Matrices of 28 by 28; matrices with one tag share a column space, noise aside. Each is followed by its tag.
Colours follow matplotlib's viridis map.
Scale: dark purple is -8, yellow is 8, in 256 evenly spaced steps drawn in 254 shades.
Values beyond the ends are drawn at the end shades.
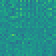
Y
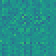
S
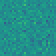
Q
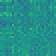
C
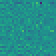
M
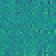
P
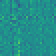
S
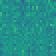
C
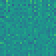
Y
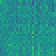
C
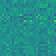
S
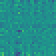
P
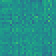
S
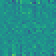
P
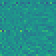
M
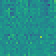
Y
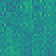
C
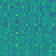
C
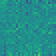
P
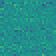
M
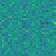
Q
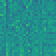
C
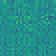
S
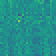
S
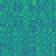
C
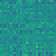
P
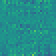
P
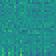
P
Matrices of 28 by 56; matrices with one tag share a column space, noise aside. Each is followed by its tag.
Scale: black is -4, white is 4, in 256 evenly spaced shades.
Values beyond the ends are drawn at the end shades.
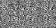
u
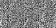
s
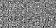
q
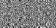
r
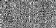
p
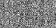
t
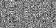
p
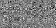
u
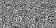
q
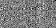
u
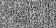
p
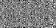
r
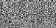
p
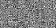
s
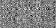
u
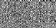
p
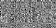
p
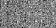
t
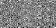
r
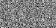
r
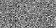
q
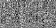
p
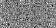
r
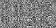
q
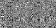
q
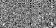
r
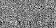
s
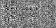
u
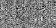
u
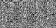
p
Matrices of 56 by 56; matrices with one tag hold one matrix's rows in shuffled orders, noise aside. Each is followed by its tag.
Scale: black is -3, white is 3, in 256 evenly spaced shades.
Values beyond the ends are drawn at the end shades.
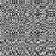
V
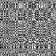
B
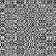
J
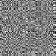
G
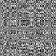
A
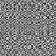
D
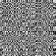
G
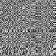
G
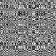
B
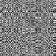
G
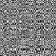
A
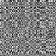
V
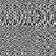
D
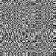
G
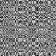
B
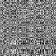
A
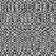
D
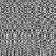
D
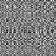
D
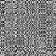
J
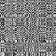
J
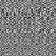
D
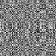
V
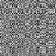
V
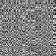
G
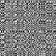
J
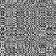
J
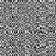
V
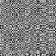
V
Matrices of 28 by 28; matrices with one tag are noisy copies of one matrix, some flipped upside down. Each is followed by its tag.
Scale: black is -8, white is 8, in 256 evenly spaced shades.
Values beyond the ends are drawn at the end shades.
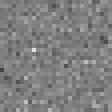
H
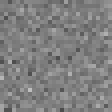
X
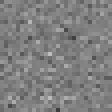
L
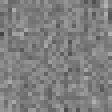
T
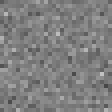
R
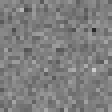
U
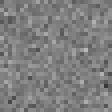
R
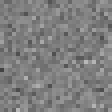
H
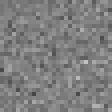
H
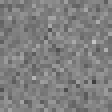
U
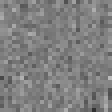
T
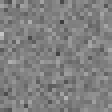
X
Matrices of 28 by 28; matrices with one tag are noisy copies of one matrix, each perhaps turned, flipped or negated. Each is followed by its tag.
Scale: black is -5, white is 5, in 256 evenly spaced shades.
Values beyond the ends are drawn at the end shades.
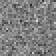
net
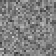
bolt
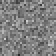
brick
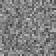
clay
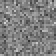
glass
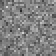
bolt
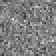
brick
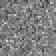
net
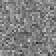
bolt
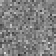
glass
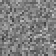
net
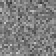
net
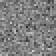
bolt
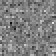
glass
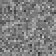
bolt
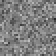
brick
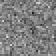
bolt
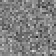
net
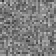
glass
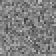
bolt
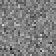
brick
